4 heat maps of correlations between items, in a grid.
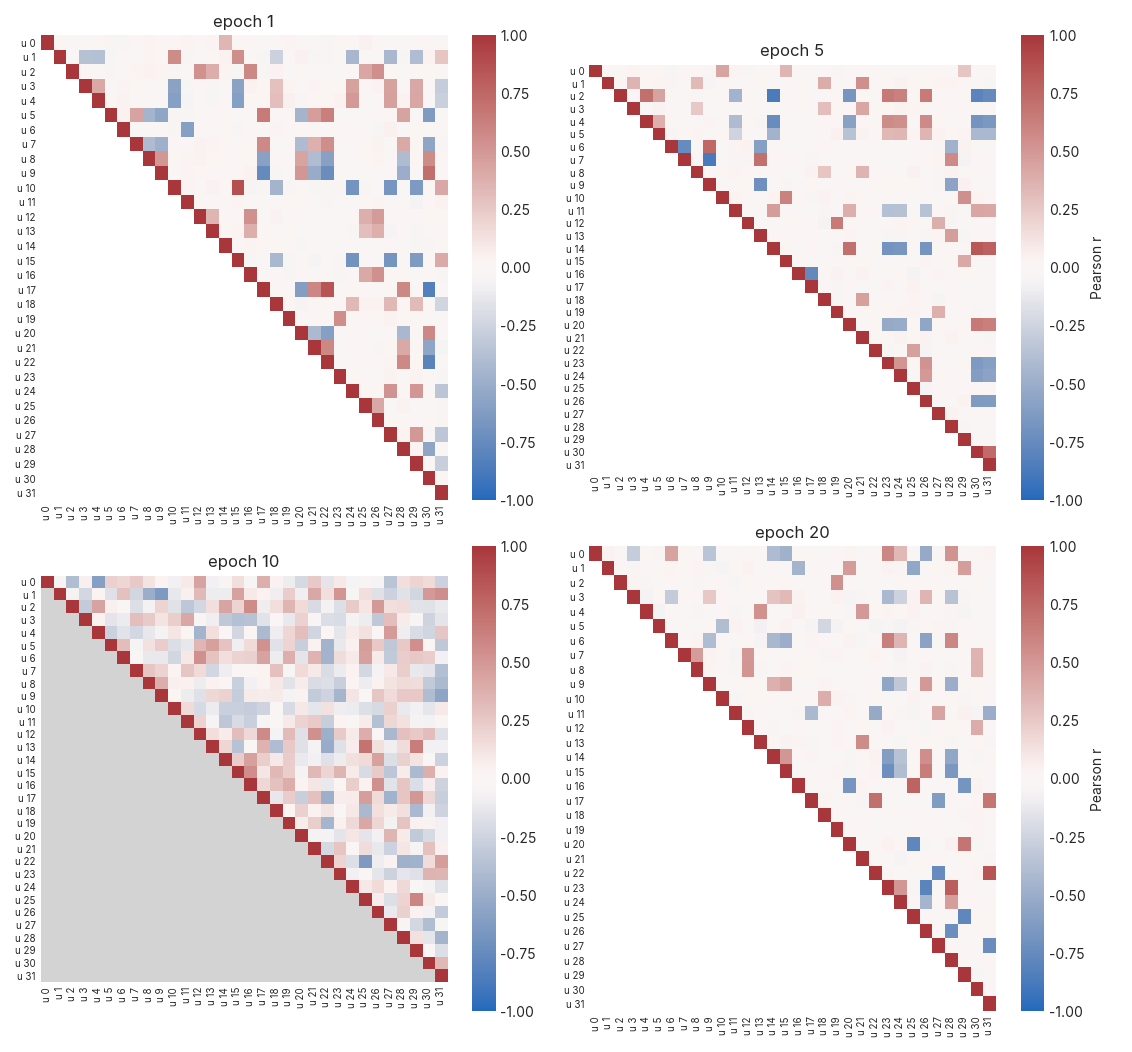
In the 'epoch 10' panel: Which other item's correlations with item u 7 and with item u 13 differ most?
u 25
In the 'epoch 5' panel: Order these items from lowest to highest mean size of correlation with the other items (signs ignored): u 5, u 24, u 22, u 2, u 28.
u 22, u 28, u 5, u 24, u 2
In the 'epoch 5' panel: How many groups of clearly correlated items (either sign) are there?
7
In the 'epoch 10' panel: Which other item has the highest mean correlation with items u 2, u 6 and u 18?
u 16
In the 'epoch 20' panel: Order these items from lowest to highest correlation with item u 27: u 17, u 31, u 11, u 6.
u 31, u 17, u 6, u 11
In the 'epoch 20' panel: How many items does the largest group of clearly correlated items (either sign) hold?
10
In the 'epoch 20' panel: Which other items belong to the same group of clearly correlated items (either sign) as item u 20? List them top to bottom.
u 1, u 16, u 25, u 29
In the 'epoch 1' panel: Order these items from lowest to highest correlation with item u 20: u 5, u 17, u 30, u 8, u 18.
u 17, u 5, u 18, u 8, u 30
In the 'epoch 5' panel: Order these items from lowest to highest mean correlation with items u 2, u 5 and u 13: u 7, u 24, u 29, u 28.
u 29, u 28, u 7, u 24
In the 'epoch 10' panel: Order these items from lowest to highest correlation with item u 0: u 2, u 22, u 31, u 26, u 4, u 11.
u 4, u 2, u 31, u 22, u 26, u 11
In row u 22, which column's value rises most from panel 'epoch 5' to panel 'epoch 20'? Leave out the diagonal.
u 31
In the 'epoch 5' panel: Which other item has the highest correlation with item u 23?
u 2
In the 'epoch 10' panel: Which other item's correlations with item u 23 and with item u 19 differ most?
u 22
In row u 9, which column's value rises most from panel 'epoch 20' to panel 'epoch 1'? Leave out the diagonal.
u 30
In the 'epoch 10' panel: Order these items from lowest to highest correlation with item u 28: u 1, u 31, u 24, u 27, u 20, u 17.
u 31, u 1, u 27, u 20, u 24, u 17
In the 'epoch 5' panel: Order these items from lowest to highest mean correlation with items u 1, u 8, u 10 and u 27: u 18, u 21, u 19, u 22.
u 22, u 19, u 18, u 21
